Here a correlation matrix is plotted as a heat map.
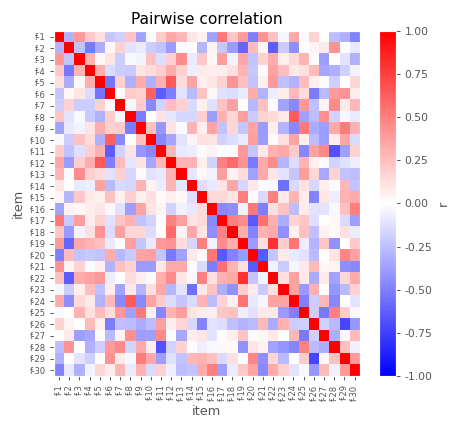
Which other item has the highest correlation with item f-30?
f-16
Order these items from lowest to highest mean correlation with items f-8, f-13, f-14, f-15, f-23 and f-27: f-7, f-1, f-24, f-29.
f-7, f-29, f-1, f-24
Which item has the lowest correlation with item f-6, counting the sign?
f-11
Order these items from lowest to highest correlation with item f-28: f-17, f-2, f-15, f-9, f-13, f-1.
f-1, f-15, f-17, f-13, f-9, f-2
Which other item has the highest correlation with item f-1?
f-17
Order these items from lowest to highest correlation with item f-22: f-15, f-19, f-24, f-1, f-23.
f-23, f-1, f-24, f-15, f-19
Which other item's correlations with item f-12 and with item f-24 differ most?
f-5
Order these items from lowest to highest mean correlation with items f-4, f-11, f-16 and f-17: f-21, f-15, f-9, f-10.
f-10, f-9, f-21, f-15
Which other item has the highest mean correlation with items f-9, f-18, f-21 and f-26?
f-12
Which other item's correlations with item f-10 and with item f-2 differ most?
f-24
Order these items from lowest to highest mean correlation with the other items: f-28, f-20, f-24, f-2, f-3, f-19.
f-2, f-20, f-28, f-24, f-3, f-19
